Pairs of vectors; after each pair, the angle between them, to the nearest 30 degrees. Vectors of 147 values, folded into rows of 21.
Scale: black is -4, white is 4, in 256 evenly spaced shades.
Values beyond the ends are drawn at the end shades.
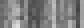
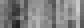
150 degrees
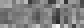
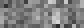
150 degrees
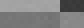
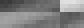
150 degrees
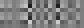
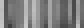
90 degrees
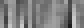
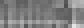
60 degrees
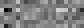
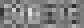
90 degrees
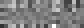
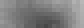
90 degrees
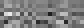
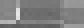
90 degrees
